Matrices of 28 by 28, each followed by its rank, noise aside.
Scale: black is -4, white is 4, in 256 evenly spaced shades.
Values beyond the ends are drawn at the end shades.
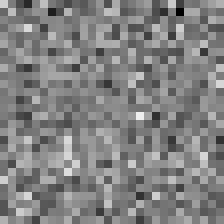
six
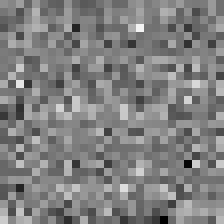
six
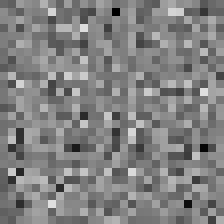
eight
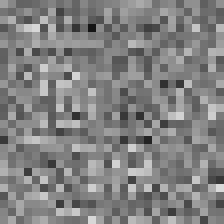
eight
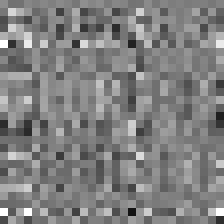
three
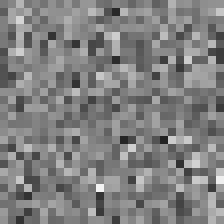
eight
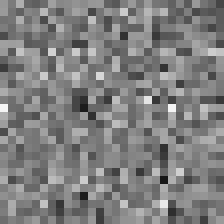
eight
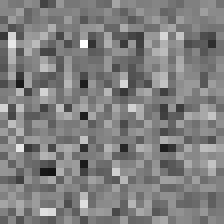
four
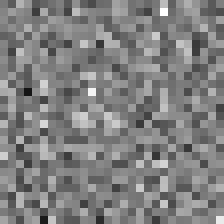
six
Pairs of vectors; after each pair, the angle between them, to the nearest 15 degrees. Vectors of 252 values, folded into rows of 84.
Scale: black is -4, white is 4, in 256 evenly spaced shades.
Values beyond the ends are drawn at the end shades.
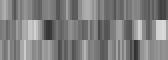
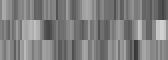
15 degrees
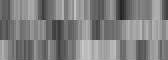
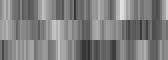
165 degrees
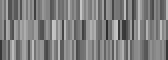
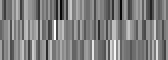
75 degrees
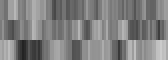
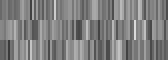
120 degrees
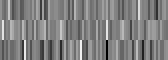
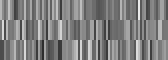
60 degrees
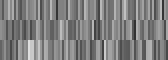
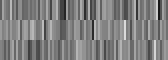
135 degrees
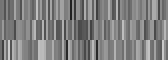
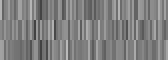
120 degrees
